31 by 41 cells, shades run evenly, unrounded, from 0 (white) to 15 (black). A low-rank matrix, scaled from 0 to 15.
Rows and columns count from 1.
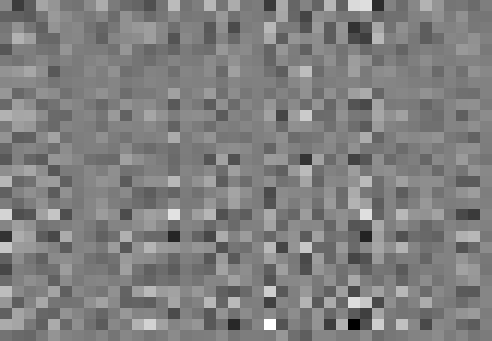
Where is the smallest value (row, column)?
30, 23
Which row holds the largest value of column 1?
22
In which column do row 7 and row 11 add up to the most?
24
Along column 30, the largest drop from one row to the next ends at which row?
28
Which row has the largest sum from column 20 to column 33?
15
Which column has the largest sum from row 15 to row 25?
31
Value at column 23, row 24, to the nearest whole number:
6
